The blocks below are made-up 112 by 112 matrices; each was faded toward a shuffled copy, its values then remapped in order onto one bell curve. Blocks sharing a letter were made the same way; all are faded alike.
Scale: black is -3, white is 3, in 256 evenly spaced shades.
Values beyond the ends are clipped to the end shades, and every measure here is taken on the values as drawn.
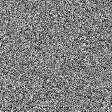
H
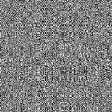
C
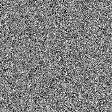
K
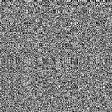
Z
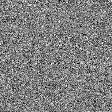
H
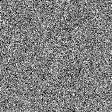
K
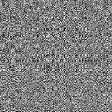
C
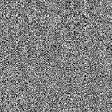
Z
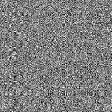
Z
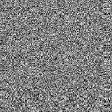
Z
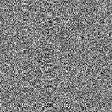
Z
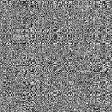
C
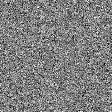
K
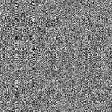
Z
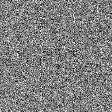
K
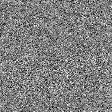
H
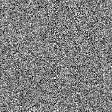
K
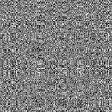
C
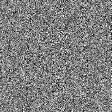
K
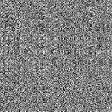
Z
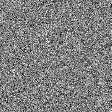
K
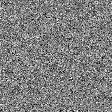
H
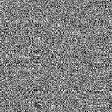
Z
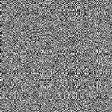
C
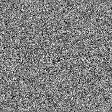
H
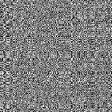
C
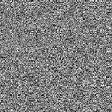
Z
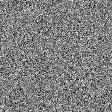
H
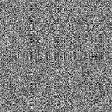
Z
